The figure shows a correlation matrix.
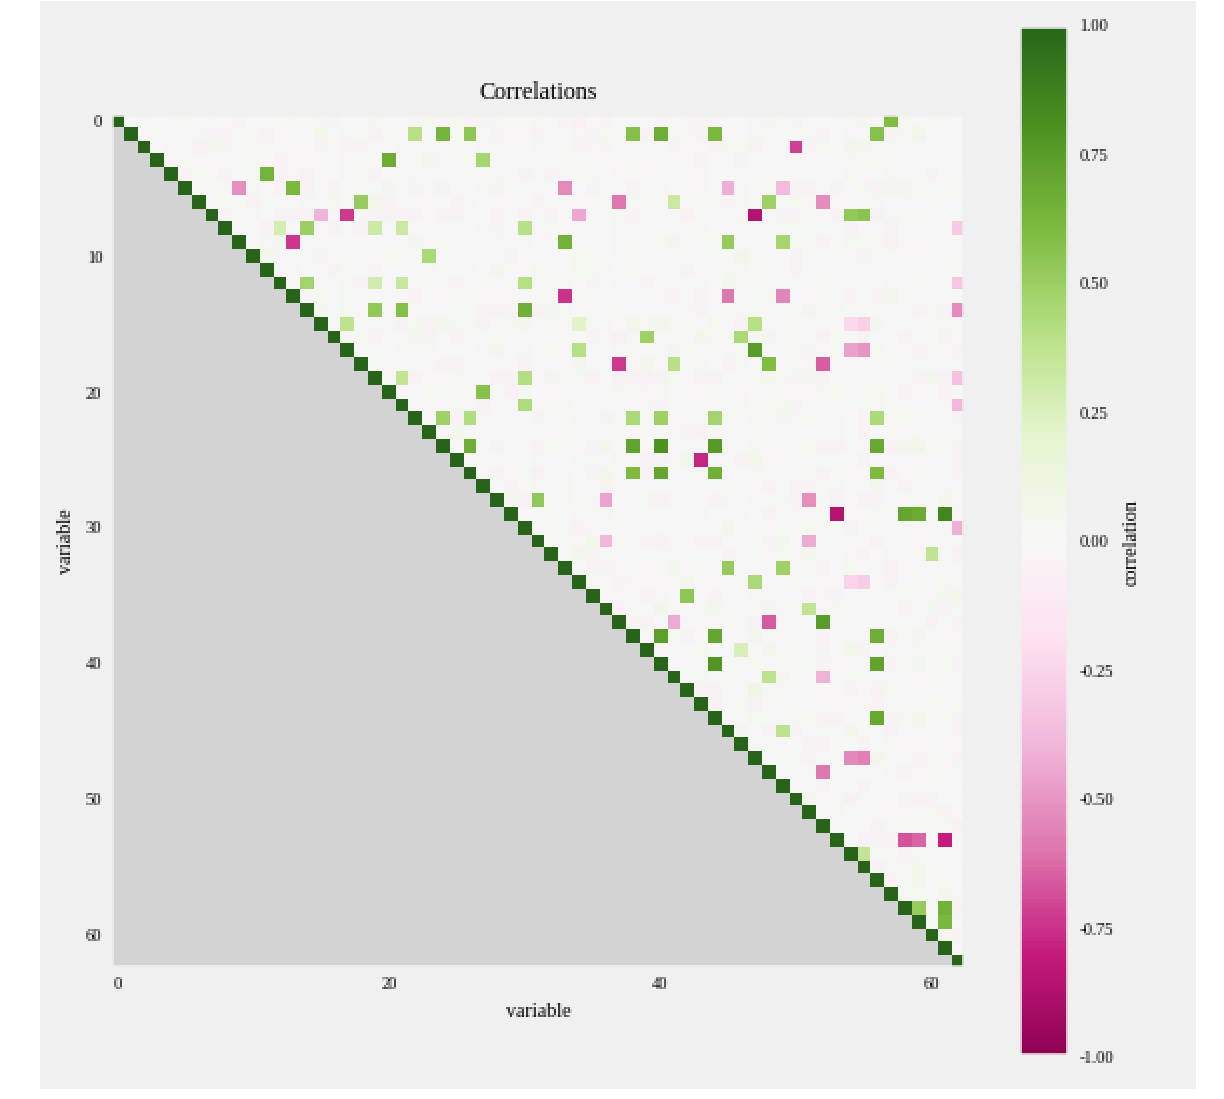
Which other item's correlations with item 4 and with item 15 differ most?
11
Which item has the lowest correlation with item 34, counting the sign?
7
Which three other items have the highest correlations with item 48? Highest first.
18, 6, 41
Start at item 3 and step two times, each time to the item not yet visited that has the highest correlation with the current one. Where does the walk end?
27
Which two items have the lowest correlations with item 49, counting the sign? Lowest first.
13, 5
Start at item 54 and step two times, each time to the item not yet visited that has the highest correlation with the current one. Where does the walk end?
55
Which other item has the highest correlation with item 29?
61
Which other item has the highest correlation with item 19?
14
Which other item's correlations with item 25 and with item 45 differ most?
43
